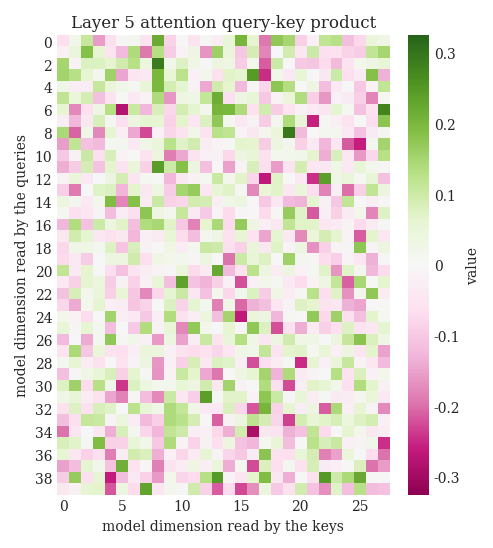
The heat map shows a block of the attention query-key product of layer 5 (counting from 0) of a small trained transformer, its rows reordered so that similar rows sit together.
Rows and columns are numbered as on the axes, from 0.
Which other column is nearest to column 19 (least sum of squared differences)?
18
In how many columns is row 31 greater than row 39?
18
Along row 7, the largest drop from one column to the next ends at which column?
21
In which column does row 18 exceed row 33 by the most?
13
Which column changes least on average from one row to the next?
9
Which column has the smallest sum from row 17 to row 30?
5
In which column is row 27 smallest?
27
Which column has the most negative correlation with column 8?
17
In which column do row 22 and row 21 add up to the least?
24
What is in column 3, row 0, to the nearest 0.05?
-0.15
